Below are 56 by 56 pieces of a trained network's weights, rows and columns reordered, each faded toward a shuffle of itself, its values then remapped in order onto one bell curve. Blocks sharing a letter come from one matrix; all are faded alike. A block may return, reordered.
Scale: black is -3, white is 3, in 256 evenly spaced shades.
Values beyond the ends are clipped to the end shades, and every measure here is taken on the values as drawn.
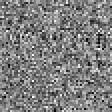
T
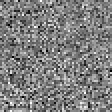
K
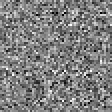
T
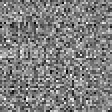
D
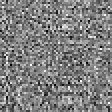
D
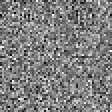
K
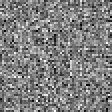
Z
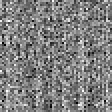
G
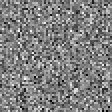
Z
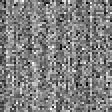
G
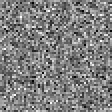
K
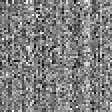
G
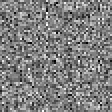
D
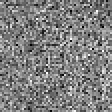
Z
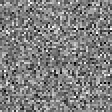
T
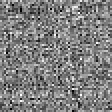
D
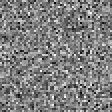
T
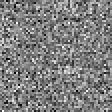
T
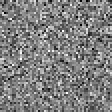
T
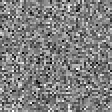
Z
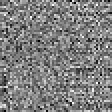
D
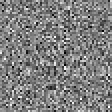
D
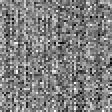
G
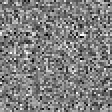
K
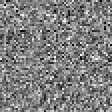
Z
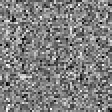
Z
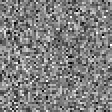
Z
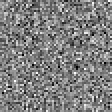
K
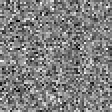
K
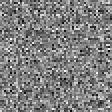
T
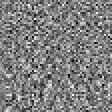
D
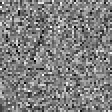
K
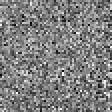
T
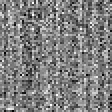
G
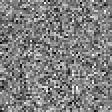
K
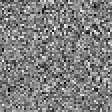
T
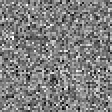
T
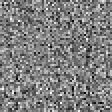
K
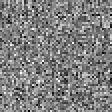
T
